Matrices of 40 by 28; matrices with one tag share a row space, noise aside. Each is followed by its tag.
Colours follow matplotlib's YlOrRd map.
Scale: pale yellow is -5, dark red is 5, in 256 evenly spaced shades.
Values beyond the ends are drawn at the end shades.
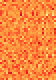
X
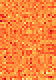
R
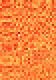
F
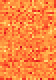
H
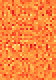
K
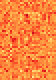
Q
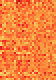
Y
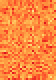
H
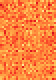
R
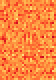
R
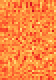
H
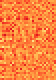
Y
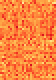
R
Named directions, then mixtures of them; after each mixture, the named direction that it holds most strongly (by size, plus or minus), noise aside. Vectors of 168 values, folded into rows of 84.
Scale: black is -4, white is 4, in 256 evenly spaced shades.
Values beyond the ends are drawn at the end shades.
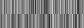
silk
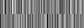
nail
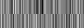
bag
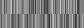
silk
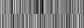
bag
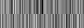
bag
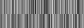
silk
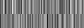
nail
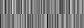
nail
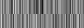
bag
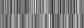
silk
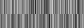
silk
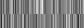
bag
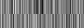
bag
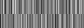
nail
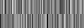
nail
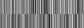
silk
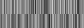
silk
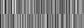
nail
